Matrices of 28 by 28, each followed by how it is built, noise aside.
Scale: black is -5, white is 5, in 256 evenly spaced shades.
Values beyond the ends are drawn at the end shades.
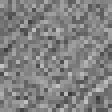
Hankel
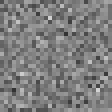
noise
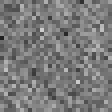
Toeplitz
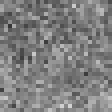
smooth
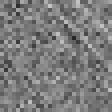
Toeplitz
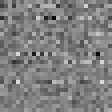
uneven rows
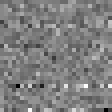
uneven rows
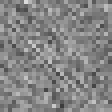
Toeplitz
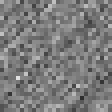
Hankel
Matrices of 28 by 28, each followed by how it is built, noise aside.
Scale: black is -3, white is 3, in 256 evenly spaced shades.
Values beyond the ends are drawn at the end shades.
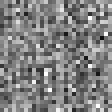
blocks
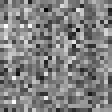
blocks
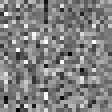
uneven columns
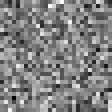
noise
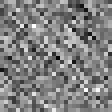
Toeplitz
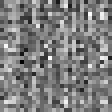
blocks
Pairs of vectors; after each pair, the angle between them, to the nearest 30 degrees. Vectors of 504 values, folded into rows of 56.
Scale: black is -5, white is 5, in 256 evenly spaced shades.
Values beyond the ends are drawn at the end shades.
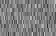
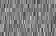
60 degrees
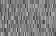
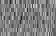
60 degrees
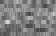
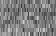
120 degrees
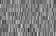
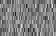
30 degrees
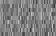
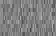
30 degrees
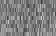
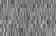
90 degrees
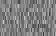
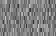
150 degrees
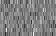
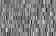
60 degrees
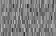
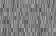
60 degrees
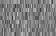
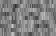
60 degrees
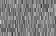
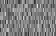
90 degrees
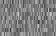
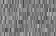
30 degrees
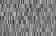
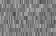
150 degrees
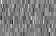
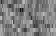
120 degrees
